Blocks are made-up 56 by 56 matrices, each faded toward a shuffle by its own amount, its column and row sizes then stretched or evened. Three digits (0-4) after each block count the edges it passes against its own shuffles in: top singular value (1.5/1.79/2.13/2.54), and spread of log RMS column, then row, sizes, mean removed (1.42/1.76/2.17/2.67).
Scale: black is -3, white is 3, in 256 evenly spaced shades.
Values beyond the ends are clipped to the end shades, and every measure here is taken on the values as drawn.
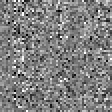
0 4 1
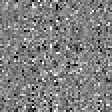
1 3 2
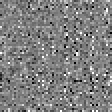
0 3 2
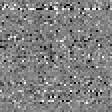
1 0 4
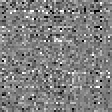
1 2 4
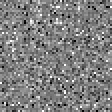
0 0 0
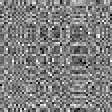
4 0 2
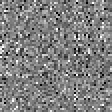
2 2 1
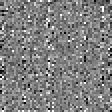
0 4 0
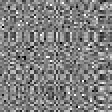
4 2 0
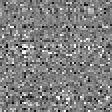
2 1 3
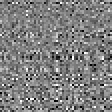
3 2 4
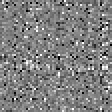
2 2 2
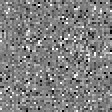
1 2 0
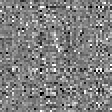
3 2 2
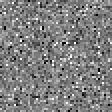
0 0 1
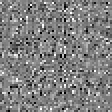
2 2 2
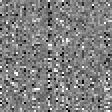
1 4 1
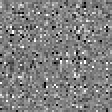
1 3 2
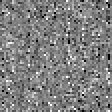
0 3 0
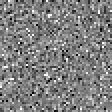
1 0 0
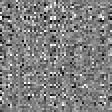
3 3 3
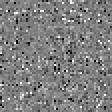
0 2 2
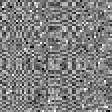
4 1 0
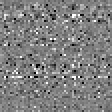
2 2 4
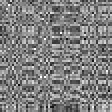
4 2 1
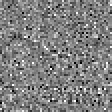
1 0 1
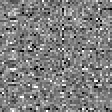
2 1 2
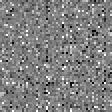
0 3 1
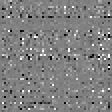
0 3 4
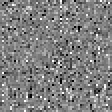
0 2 1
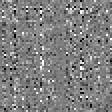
1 4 1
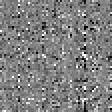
1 4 2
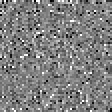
2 0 2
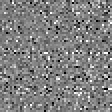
1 1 3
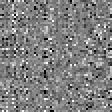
2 3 1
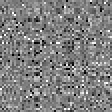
3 0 1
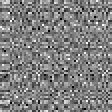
4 0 3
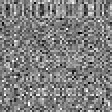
3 0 1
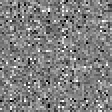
0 3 2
